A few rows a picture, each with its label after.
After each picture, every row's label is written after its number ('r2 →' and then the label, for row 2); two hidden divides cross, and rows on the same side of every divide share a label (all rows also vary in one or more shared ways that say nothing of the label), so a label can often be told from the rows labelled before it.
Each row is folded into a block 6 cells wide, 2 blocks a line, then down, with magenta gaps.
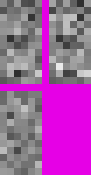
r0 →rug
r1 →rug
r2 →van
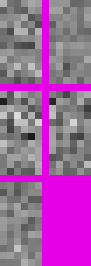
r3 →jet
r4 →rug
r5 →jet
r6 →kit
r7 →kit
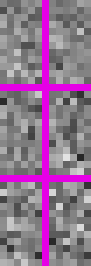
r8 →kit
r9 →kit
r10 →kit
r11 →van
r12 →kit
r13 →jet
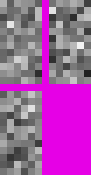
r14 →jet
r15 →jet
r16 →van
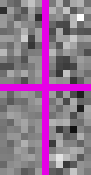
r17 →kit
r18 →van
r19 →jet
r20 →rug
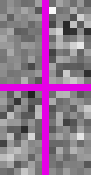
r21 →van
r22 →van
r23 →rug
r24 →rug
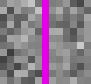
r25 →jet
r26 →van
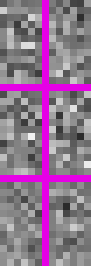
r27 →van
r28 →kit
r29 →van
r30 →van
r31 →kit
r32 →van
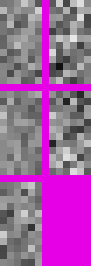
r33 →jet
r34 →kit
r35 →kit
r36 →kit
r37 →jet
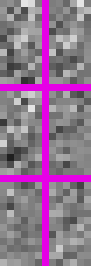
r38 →jet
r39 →kit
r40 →kit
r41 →rug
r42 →van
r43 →rug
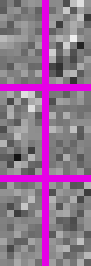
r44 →kit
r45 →kit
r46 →jet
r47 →kit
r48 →van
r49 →van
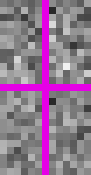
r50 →kit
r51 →kit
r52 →van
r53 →kit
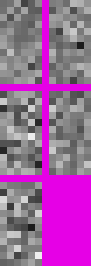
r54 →van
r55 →jet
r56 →kit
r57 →van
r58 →van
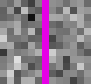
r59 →kit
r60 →rug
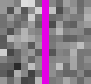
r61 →jet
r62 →rug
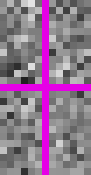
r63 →jet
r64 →kit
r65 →van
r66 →van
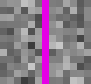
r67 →jet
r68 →kit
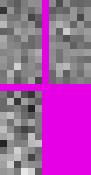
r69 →kit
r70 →jet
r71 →kit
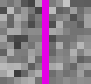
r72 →van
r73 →rug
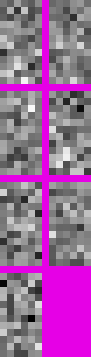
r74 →kit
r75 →kit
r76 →van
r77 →kit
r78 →jet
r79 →jet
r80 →kit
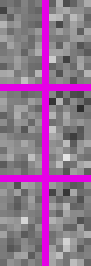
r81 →kit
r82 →van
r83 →rug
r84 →kit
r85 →kit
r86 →kit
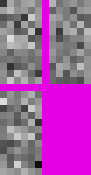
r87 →kit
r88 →jet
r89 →kit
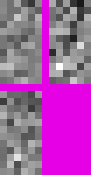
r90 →rug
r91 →rug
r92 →kit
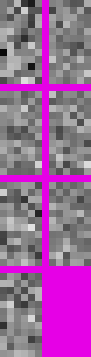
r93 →van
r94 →van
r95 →rug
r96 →rug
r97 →kit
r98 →kit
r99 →van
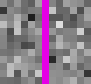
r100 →jet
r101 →jet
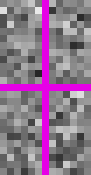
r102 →jet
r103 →jet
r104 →rug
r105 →kit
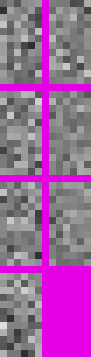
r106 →kit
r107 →van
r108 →jet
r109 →rug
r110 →kit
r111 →jet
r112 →rug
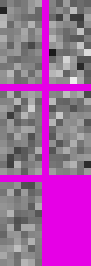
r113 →kit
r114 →kit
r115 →van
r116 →jet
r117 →van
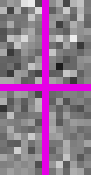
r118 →jet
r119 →kit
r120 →jet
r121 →kit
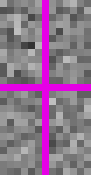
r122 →jet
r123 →jet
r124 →jet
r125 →rug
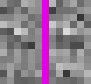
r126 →jet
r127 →jet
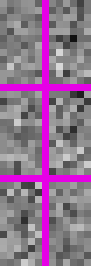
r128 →jet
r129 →rug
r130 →jet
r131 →van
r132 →van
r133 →rug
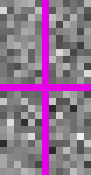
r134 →jet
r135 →van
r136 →van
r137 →jet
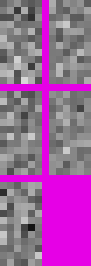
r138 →kit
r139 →jet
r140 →rug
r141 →jet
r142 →kit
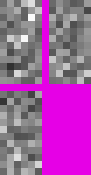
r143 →kit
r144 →van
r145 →kit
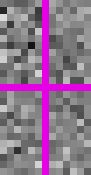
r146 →van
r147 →rug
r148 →van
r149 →kit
